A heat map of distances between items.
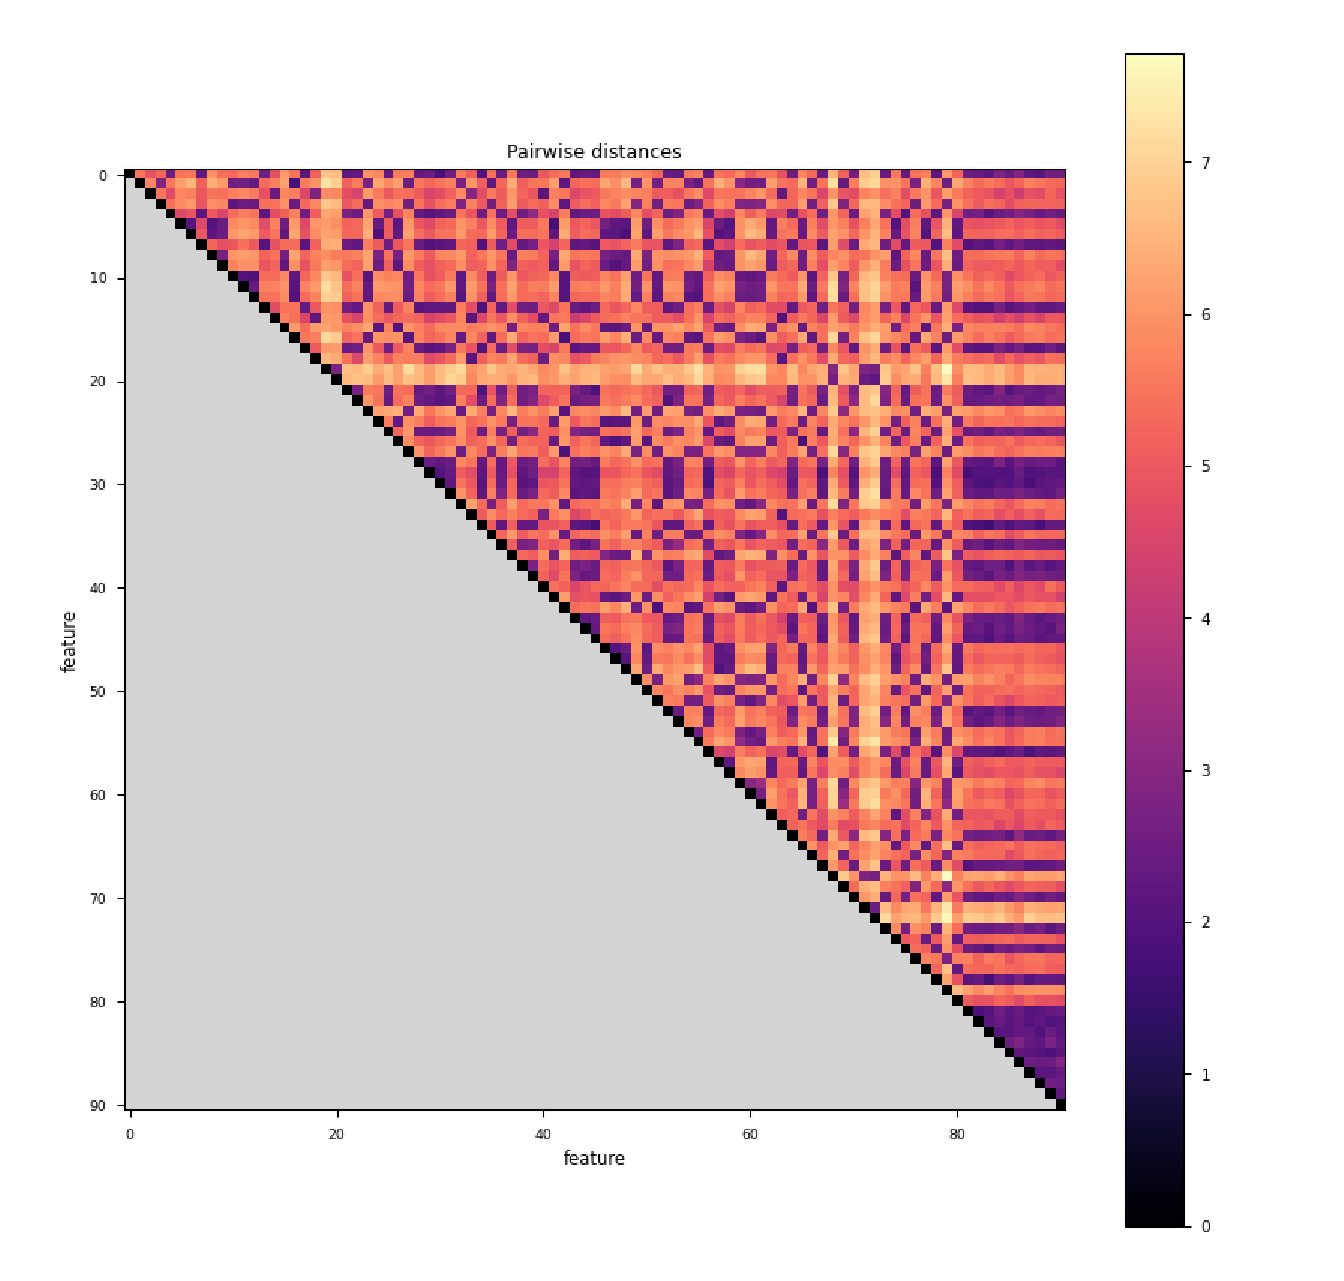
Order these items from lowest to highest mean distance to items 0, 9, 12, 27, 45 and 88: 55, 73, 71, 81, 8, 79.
81, 73, 55, 79, 8, 71
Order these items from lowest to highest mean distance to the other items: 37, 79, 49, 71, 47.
47, 37, 49, 79, 71
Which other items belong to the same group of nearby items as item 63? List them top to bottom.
2, 14, 18, 33, 40
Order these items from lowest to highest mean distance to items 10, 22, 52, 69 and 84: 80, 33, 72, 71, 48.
33, 80, 48, 71, 72
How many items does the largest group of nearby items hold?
38
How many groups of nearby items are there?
5
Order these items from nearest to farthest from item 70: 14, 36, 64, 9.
36, 64, 14, 9
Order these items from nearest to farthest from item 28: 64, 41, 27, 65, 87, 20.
87, 64, 41, 65, 27, 20
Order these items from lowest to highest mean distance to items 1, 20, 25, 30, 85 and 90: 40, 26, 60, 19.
60, 40, 26, 19
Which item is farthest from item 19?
79
